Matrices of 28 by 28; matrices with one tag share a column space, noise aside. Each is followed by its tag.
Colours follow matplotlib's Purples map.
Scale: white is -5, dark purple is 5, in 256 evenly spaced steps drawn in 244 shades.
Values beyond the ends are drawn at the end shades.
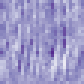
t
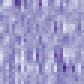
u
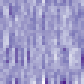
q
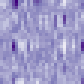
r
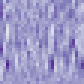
t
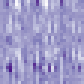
u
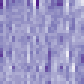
u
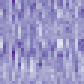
t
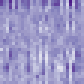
u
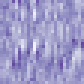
t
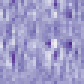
t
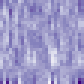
q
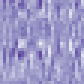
t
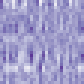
u
